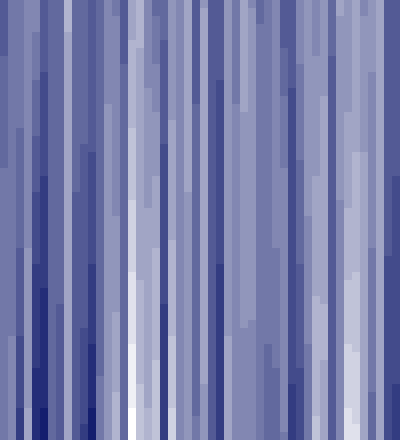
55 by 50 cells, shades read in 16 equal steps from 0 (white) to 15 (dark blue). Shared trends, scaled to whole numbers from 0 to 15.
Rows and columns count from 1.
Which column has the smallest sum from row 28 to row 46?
17
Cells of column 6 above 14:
4
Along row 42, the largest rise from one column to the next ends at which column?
21
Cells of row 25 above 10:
12
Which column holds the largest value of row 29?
6
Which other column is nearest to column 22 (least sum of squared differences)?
44
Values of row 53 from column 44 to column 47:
2 3 6 10
